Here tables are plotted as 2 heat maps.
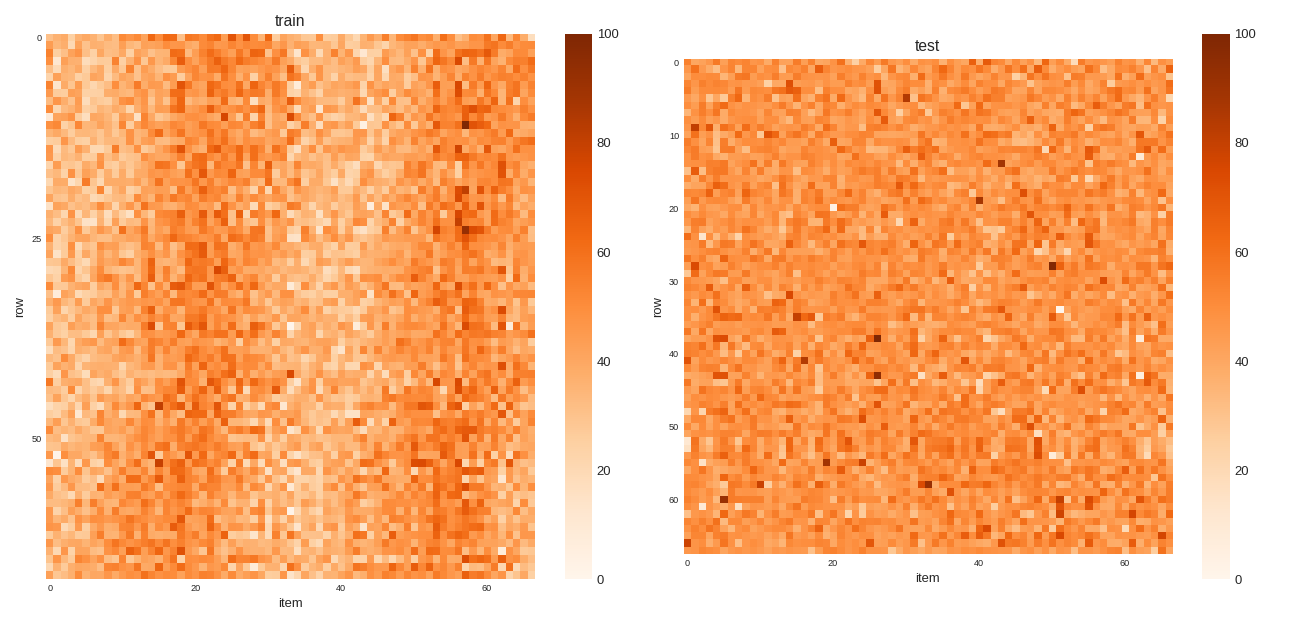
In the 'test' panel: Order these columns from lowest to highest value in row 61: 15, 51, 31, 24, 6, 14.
24, 31, 6, 14, 15, 51
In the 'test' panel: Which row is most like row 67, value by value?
36
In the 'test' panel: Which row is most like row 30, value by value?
59
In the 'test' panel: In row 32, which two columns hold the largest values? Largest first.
14, 26
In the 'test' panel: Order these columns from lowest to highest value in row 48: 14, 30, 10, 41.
30, 14, 10, 41
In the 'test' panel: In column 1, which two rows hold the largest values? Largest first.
9, 28
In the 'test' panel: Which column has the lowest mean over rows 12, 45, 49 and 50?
49
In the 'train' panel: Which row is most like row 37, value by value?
15
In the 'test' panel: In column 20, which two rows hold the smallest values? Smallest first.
20, 60
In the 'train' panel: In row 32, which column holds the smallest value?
1
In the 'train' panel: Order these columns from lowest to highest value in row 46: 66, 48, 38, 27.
27, 66, 38, 48
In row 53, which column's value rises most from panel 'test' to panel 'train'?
63
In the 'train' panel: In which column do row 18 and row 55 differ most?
62
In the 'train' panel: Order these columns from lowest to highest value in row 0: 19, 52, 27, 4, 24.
4, 24, 52, 19, 27
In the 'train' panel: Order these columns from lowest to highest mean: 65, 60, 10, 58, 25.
10, 65, 25, 60, 58
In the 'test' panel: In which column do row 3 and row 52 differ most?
0
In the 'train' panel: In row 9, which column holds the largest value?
58
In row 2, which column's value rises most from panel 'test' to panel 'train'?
60
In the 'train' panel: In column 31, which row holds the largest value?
44
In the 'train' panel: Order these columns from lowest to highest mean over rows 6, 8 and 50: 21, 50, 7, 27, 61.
7, 27, 21, 50, 61
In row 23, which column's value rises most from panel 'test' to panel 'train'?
24
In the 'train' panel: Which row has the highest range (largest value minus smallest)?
11
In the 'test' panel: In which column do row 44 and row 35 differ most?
5
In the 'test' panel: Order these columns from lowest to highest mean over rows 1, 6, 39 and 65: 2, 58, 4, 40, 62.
62, 58, 4, 2, 40
